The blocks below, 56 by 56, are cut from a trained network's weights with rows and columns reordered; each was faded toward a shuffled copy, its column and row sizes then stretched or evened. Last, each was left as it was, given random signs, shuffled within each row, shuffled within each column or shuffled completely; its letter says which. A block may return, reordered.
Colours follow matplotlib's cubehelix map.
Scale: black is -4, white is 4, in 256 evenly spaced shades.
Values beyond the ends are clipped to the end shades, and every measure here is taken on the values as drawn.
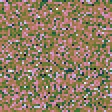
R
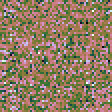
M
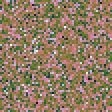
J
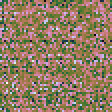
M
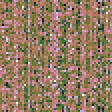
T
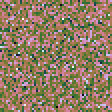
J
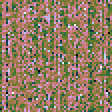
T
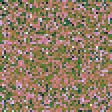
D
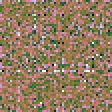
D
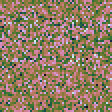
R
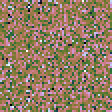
T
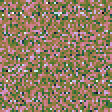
R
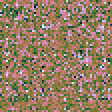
D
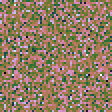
T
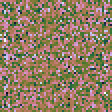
D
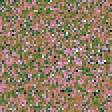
R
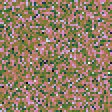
J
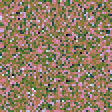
J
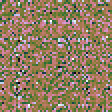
M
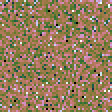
J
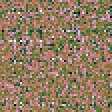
D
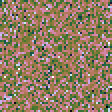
T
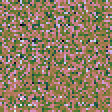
D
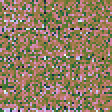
D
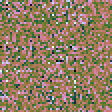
D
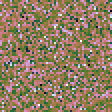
J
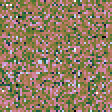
D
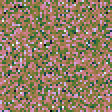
J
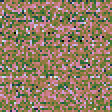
R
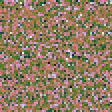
R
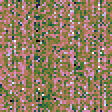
T
